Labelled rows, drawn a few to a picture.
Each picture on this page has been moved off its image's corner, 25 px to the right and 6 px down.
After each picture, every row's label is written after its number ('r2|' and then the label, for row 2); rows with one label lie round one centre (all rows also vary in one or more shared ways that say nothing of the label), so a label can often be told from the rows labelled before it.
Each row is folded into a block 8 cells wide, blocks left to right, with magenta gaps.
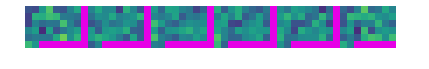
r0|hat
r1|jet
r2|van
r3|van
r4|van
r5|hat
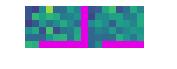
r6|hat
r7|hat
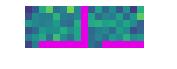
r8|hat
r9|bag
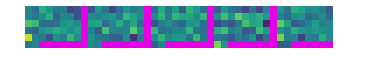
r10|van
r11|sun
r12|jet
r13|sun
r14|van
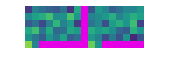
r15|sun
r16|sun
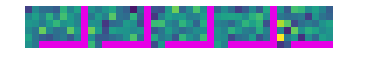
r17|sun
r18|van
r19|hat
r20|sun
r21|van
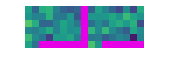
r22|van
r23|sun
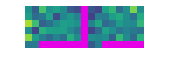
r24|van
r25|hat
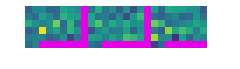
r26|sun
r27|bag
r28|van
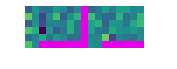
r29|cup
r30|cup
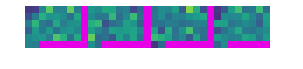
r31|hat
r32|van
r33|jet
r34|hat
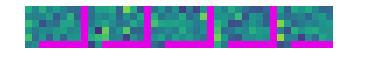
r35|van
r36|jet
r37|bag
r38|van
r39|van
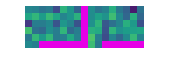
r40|jet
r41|van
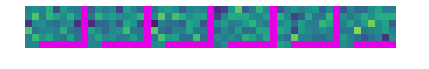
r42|jet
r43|jet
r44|jet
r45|hat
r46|cup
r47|sun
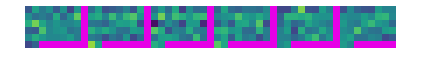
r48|bag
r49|sun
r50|jet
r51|sun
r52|hat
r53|sun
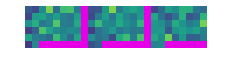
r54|hat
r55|hat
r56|cup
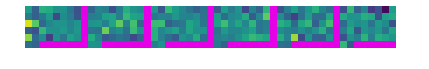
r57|van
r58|sun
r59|van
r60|bag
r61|cup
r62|bag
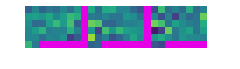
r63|sun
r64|van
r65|bag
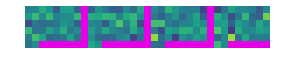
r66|jet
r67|sun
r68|van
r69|cup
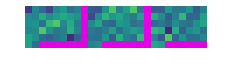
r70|sun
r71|hat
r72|cup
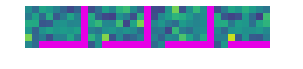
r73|van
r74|cup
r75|hat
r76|cup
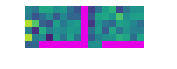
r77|van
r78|hat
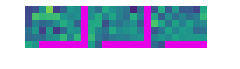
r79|hat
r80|van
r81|bag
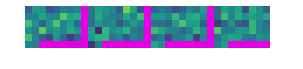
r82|sun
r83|jet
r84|sun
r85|jet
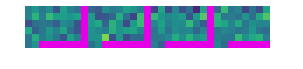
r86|jet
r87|cup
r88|bag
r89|bag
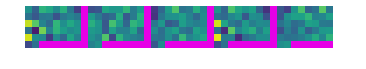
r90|van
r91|cup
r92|hat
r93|van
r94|hat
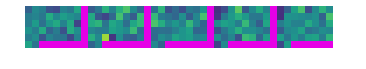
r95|sun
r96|cup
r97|bag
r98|hat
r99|hat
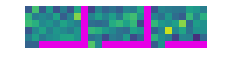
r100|bag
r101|sun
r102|sun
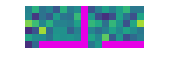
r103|bag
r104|cup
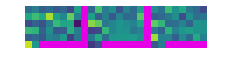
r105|sun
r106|bag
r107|van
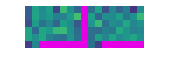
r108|jet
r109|bag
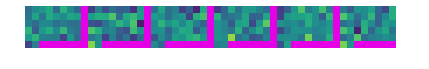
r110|jet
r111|sun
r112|bag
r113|cup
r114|hat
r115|cup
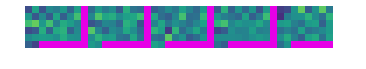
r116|bag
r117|jet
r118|cup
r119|bag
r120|hat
